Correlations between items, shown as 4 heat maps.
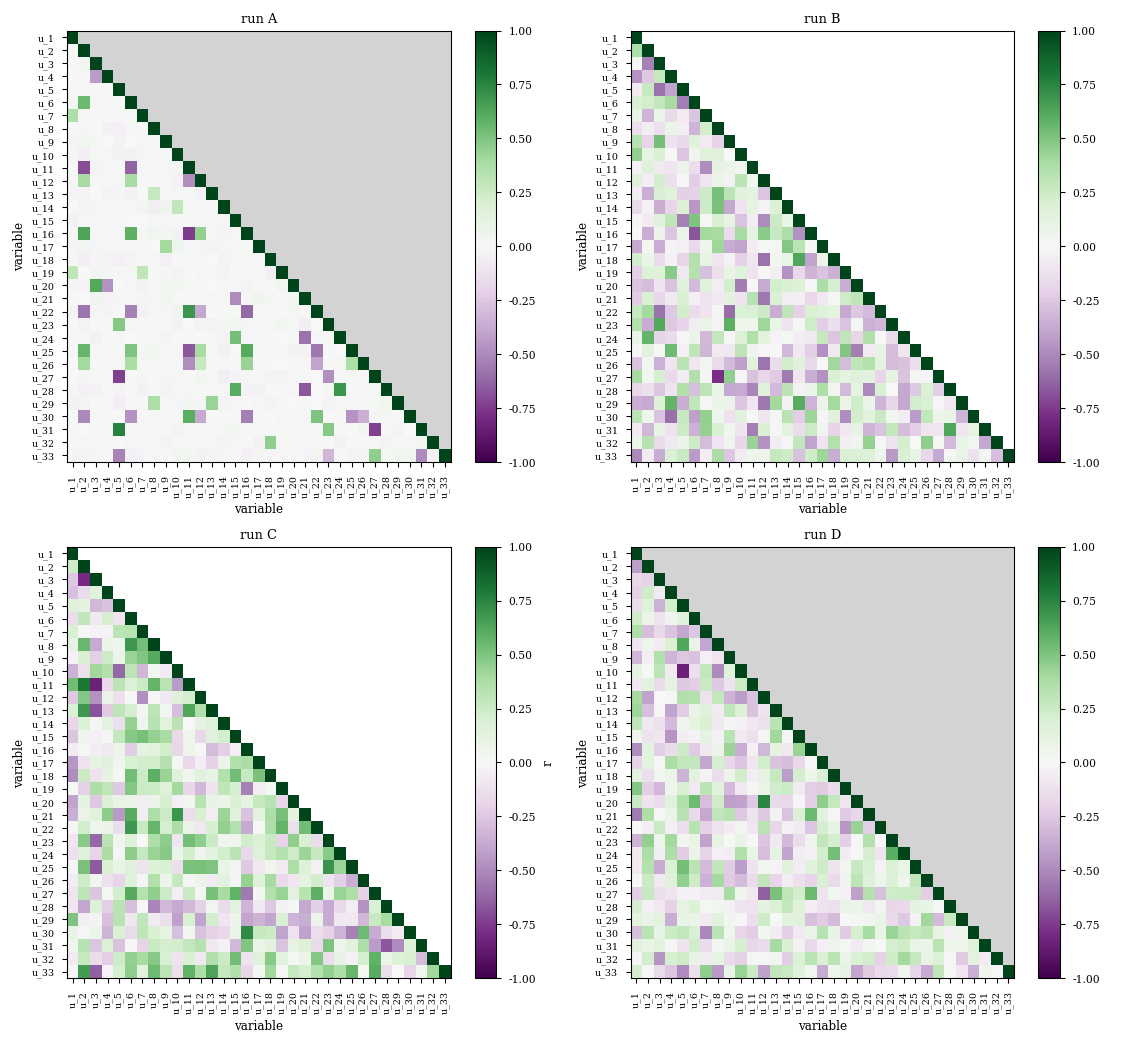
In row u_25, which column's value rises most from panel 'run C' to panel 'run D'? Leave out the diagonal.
u_30
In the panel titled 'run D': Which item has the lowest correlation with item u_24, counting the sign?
u_14
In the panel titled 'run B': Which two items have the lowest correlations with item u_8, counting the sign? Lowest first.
u_27, u_6
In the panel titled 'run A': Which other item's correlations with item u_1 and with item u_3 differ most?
u_20
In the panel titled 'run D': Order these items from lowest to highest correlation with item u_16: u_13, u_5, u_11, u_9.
u_11, u_13, u_5, u_9
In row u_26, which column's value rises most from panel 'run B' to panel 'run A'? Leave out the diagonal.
u_12
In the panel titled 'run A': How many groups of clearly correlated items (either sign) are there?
9
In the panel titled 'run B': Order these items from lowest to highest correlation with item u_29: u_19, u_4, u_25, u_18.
u_19, u_25, u_18, u_4
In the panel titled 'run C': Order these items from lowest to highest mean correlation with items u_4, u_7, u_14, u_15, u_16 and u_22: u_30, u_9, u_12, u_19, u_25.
u_12, u_25, u_30, u_19, u_9
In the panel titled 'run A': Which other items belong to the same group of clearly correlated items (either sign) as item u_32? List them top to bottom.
u_18
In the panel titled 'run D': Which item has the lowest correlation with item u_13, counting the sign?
u_4
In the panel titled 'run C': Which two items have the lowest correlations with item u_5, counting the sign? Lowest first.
u_10, u_21
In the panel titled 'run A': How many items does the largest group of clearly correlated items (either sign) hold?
9
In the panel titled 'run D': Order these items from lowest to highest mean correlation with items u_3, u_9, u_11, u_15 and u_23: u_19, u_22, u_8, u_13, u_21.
u_19, u_8, u_22, u_13, u_21
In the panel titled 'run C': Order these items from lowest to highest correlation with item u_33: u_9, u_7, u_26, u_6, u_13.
u_26, u_7, u_9, u_6, u_13
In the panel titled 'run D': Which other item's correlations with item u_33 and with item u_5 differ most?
u_10
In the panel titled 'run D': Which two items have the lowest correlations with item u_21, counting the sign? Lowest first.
u_1, u_7
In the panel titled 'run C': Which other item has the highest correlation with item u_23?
u_25
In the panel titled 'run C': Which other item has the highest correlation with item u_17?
u_18
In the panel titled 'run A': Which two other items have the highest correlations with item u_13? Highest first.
u_29, u_8
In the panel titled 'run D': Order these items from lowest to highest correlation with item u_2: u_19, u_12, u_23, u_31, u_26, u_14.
u_12, u_19, u_14, u_31, u_26, u_23
